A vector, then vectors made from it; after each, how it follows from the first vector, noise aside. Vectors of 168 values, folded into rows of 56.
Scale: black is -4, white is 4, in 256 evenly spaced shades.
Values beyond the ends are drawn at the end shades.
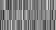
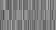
shrunk.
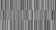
reversed, shrunk.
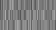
wrapped around, negated, shrunk.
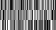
reversed, scaled up.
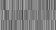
negated, shrunk.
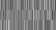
reversed, shrunk.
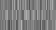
wrapped around, negated, shrunk.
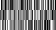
reversed, scaled up.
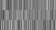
shrunk.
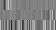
negated, partly zeroed.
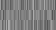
reversed, shrunk.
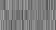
negated, shrunk.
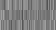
negated, shrunk.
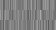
wrapped around, negated, shrunk.
